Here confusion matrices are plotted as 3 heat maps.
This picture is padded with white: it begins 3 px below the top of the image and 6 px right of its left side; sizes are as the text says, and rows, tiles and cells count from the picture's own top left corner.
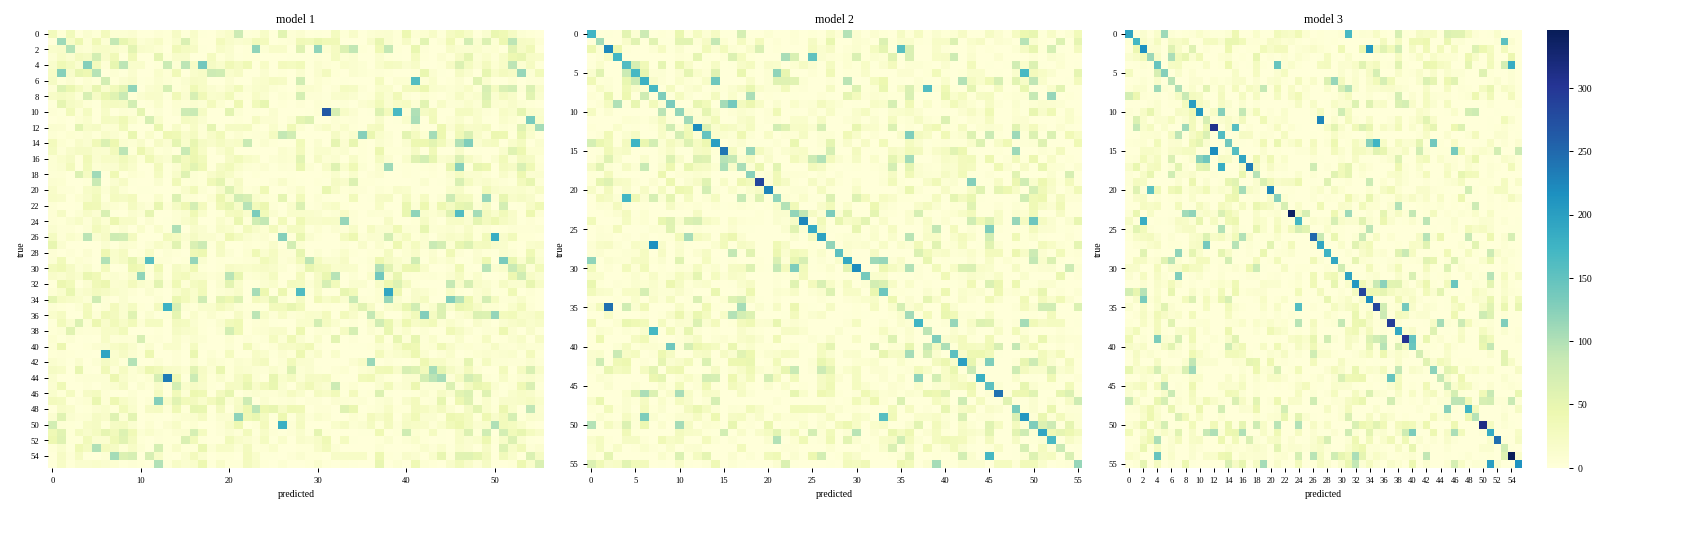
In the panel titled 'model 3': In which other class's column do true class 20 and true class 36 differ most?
3
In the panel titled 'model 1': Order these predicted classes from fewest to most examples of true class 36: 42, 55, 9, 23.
55, 9, 23, 42
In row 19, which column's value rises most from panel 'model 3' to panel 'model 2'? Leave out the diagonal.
43
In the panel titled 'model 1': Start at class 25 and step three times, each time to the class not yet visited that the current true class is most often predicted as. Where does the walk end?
12
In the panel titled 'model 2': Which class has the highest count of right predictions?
19
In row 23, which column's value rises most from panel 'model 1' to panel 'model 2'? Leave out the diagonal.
27
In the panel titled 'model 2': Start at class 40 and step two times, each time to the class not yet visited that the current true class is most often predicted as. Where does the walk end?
16
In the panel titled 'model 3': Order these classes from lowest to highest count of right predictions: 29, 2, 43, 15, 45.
45, 43, 15, 29, 2
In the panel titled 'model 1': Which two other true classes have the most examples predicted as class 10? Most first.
31, 39
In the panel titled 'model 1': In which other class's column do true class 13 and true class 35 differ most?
43
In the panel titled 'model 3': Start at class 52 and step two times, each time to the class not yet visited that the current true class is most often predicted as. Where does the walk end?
54
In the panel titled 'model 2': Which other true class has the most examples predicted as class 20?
44
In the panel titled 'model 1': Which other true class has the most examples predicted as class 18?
5
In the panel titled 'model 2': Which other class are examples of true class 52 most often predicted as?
21
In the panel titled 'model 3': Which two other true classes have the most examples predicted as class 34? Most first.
2, 14
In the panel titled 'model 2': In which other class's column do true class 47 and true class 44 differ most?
37
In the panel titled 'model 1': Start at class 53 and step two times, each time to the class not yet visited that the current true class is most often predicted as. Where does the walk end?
1
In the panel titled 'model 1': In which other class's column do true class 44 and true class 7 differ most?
13
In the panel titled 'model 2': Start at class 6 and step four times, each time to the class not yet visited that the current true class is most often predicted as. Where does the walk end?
33
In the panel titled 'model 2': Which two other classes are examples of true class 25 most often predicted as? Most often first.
45, 39
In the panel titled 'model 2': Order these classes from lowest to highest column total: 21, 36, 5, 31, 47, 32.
47, 31, 32, 5, 21, 36
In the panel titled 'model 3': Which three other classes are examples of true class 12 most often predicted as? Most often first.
15, 8, 1
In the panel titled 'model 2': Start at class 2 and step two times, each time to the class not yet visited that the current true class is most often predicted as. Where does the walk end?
17
